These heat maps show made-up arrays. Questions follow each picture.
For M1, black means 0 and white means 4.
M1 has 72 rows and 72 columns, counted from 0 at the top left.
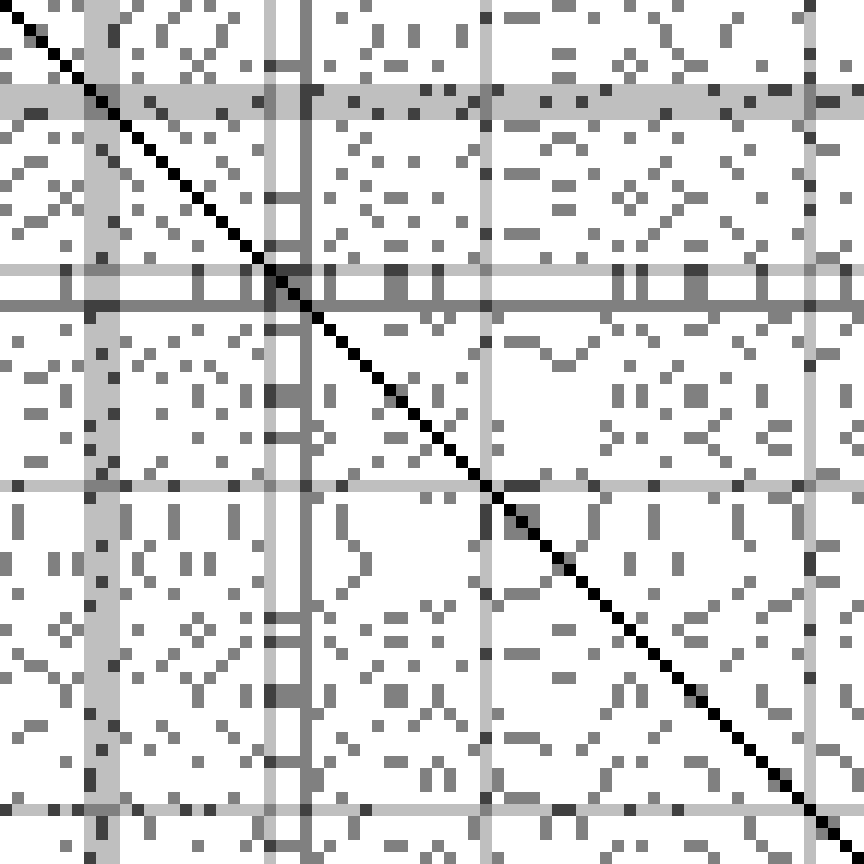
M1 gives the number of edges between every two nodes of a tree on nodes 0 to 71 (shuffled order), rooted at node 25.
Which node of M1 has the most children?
22
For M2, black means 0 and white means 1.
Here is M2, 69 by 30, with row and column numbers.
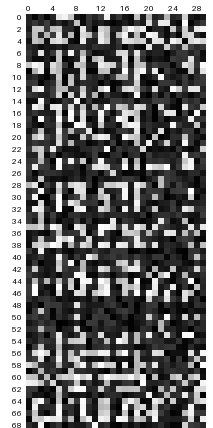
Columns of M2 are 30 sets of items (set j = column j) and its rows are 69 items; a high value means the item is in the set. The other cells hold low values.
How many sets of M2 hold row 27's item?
2
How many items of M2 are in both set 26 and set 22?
5
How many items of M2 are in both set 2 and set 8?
9
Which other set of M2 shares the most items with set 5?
18
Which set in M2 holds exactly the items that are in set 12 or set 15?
16
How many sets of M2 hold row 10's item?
7
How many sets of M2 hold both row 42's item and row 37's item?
2
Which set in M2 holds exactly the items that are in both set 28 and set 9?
24
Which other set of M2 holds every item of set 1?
13
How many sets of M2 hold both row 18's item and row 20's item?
6
